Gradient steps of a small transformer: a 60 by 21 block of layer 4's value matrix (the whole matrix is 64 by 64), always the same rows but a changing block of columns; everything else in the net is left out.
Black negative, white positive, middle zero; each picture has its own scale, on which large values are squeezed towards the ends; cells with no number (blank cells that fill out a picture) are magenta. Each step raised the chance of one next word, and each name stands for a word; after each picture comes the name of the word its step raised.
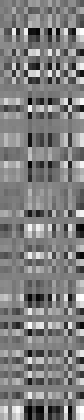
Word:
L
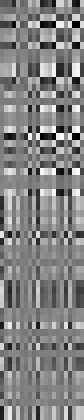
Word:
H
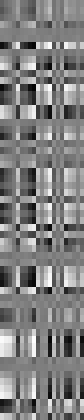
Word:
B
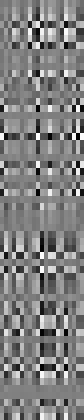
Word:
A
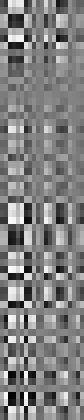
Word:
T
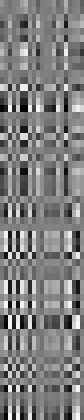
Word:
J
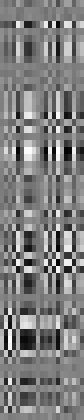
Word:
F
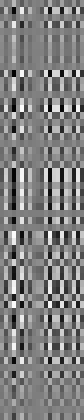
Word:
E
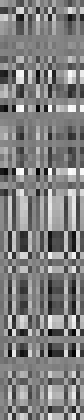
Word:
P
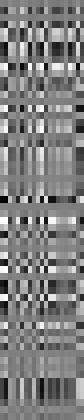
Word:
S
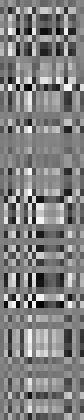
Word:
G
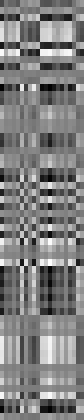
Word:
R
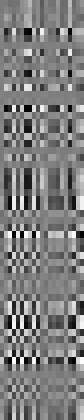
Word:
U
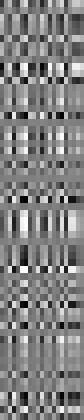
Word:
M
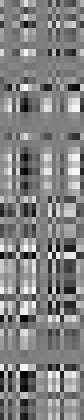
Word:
J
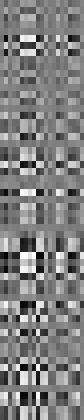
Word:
A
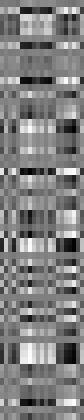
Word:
P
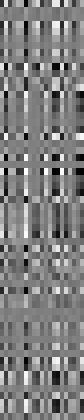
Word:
H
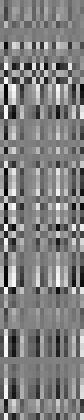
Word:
B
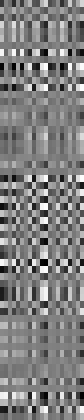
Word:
R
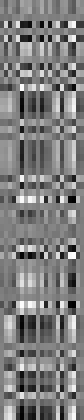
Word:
J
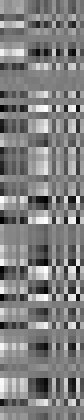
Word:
S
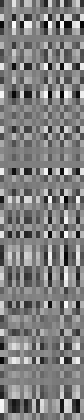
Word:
H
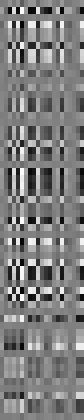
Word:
E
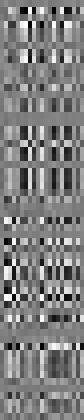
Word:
E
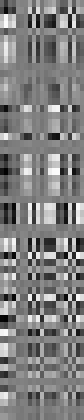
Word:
T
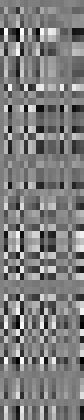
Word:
U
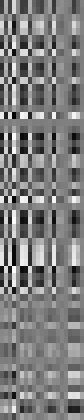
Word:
M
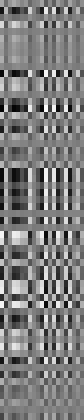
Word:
E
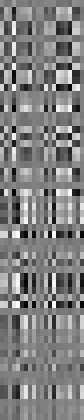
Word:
G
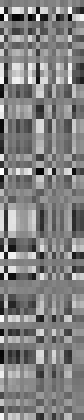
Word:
P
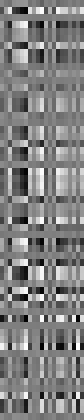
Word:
E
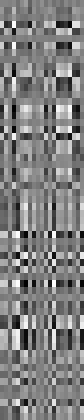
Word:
F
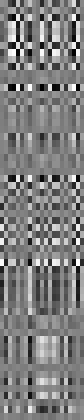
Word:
R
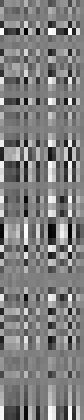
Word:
L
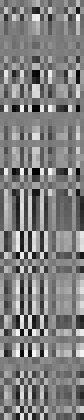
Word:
P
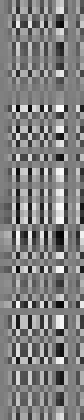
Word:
T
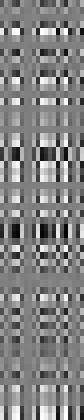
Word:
L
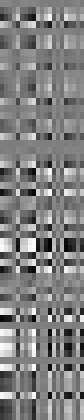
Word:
A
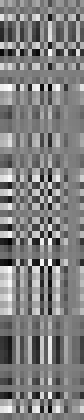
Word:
R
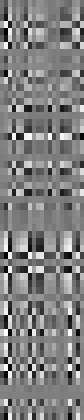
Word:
A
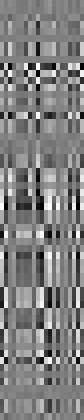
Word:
B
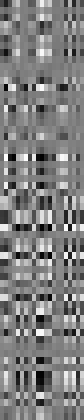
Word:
U
